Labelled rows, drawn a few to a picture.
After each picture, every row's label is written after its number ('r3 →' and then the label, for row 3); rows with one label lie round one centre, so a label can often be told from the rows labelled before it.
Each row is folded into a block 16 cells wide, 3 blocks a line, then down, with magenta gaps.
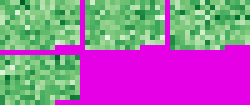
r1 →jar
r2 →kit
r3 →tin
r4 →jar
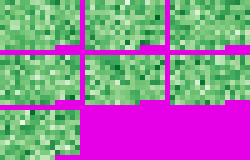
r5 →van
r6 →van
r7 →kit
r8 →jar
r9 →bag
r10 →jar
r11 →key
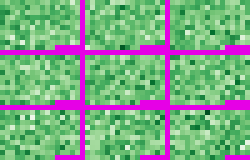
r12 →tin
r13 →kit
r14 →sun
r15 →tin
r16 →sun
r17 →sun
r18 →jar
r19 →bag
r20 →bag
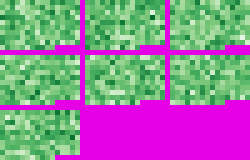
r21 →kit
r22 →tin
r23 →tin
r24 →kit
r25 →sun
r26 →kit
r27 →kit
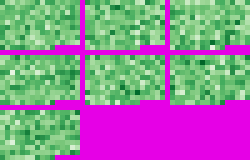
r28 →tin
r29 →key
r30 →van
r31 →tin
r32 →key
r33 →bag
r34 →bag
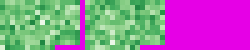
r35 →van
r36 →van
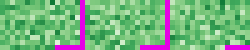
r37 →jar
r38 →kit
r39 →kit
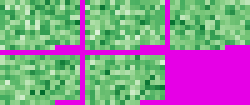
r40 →kit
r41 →bag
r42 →key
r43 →key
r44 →van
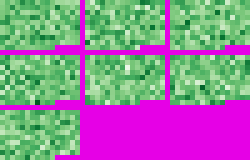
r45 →key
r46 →kit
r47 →key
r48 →jar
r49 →bag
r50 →bag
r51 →bag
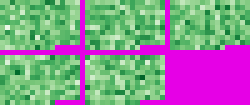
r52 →key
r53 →sun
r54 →sun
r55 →van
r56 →bag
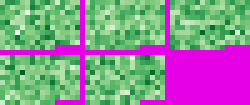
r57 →key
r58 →key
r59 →bag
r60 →kit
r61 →tin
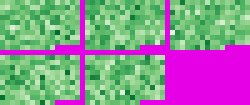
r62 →sun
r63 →tin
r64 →key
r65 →kit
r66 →key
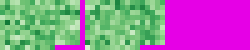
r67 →jar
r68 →van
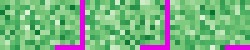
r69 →jar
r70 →sun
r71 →van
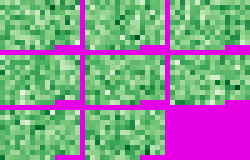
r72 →van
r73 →key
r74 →sun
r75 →sun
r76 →sun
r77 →van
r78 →key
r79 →key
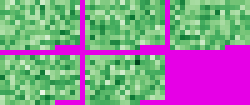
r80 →van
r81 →jar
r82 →key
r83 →kit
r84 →van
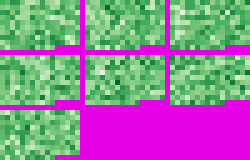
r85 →key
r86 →bag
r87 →bag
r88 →van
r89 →jar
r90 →tin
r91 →jar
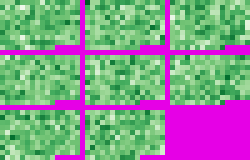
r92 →kit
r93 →bag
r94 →bag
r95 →van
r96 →key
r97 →bag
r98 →tin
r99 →kit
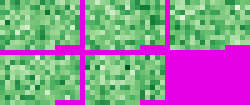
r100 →key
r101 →van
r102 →kit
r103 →jar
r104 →van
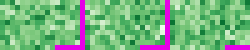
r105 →key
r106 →bag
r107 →kit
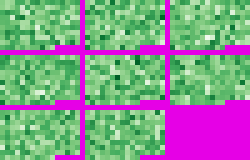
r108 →kit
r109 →tin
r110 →tin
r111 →tin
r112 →van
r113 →tin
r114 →jar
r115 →sun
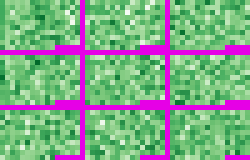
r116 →key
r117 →jar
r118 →tin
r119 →kit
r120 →jar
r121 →kit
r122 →kit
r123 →sun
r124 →sun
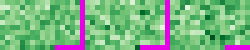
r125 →bag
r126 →jar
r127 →key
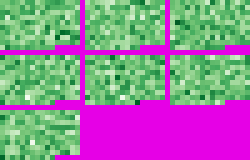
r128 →van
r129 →van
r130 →jar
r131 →tin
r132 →jar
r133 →key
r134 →tin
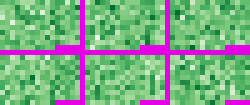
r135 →bag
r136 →tin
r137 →tin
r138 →jar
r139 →sun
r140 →kit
